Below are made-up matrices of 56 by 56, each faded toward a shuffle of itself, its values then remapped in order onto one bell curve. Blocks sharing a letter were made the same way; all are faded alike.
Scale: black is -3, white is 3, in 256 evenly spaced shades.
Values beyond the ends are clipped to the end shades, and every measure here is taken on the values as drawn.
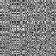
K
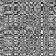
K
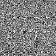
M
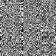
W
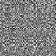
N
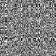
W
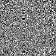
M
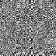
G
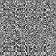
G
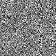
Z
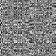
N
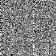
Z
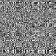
N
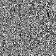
M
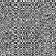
K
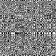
N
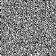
Z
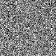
Z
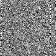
Z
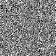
Z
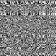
N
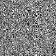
M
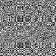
K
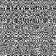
N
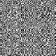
G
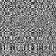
K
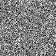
Z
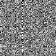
M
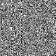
Z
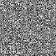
M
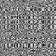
K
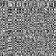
K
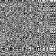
G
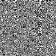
M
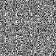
M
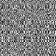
K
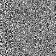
Z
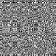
N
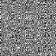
W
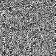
Z
